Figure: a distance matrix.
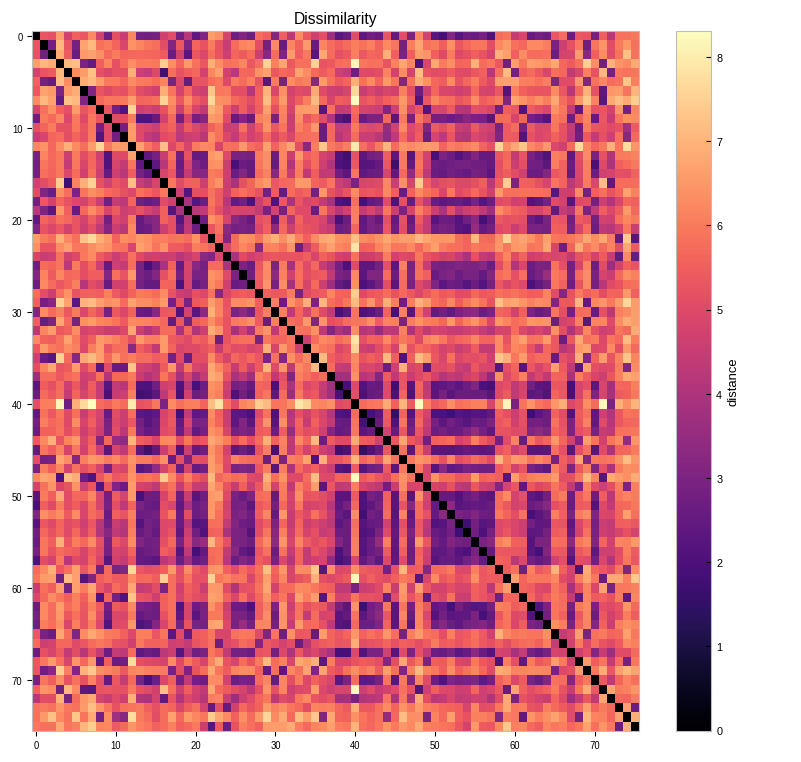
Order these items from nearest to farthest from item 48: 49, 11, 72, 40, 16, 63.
49, 11, 63, 72, 16, 40
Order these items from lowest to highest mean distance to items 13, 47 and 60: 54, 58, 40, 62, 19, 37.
54, 62, 40, 37, 19, 58
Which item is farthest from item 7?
40
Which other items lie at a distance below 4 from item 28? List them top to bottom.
23, 33, 66
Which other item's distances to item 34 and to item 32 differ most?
12
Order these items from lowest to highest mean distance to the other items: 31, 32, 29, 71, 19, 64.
64, 19, 32, 71, 31, 29
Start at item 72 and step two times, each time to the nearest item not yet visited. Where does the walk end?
4
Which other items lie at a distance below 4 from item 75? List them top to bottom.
22, 24, 73
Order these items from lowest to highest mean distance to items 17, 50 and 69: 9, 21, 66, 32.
21, 9, 66, 32
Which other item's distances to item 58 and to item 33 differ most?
68
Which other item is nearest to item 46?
35
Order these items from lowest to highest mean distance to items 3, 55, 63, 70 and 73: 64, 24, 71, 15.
15, 64, 24, 71
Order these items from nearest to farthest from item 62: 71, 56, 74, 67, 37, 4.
56, 67, 37, 71, 4, 74
